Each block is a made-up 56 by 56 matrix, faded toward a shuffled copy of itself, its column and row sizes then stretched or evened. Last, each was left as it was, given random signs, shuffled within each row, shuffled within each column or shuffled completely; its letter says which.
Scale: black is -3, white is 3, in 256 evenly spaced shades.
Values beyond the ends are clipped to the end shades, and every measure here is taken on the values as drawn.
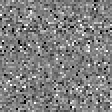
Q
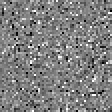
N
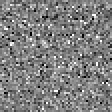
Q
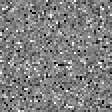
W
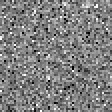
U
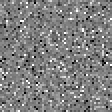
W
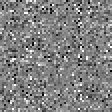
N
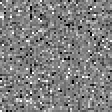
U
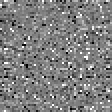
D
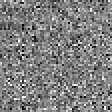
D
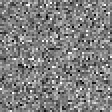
Q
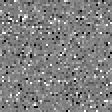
Q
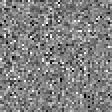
N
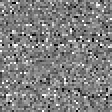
Q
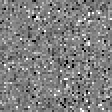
U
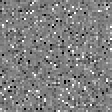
W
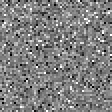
W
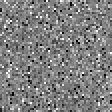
U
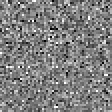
N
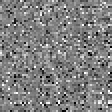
D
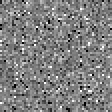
U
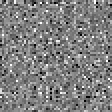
D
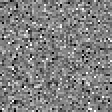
U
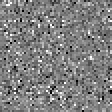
N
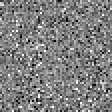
U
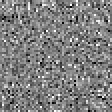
D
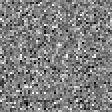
N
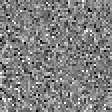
U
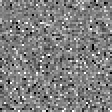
Q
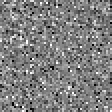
U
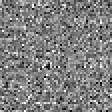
D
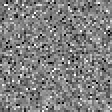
W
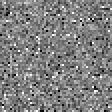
Q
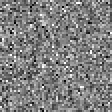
U
